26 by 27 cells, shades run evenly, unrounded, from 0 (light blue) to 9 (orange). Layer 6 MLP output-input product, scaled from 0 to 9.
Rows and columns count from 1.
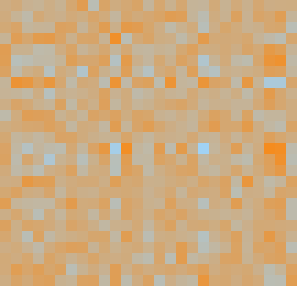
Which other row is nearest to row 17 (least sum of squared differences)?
11
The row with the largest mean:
17
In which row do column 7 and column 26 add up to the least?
8
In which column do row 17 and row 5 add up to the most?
23
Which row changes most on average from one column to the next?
14
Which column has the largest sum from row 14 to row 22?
26
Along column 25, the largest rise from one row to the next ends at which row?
9
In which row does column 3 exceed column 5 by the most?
15
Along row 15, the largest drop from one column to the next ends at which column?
27
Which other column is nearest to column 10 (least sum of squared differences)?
12
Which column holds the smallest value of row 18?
22
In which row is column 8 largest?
1
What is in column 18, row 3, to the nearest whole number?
5
